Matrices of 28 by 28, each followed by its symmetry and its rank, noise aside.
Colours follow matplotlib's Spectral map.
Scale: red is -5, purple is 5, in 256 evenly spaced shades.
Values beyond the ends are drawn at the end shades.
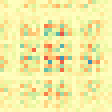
no symmetry, rank two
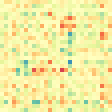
antisymmetric, rank four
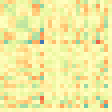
symmetric, rank two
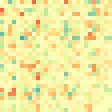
antisymmetric, rank four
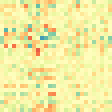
no symmetry, rank four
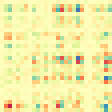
no symmetry, rank two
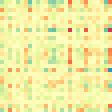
no symmetry, rank two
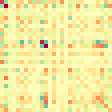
symmetric, rank three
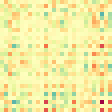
no symmetry, rank three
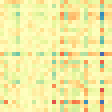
no symmetry, rank two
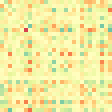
antisymmetric, rank four
